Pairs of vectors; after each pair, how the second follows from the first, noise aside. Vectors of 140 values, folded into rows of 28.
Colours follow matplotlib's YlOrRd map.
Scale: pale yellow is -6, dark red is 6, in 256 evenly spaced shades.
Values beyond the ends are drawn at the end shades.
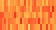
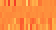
reversed, partly zeroed.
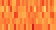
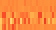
reversed, partly zeroed.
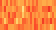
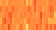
wrapped around, partly zeroed.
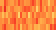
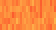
wrapped around, shrunk.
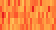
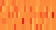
reversed, partly zeroed.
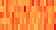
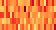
scaled up.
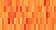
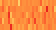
reversed, partly zeroed.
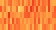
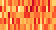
scaled up.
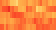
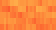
shrunk.
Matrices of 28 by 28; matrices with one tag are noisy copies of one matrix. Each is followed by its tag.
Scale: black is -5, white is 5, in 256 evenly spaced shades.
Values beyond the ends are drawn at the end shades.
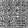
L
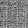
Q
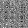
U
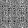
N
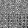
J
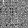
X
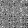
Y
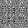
N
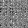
X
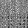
J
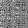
L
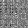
X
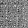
Q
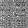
L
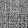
J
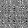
N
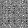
N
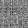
X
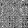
Y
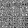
Y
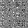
L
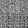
J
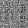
U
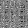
U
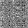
L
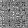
L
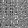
X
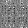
N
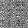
L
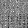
J
